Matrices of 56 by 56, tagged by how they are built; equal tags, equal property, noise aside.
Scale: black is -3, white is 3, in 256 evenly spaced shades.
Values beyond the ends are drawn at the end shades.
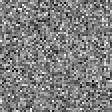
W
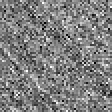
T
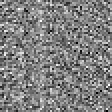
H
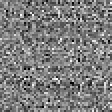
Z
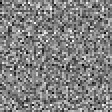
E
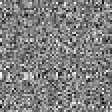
Z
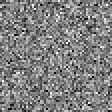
W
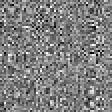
Z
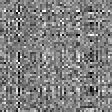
Z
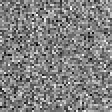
W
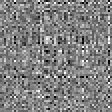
Z
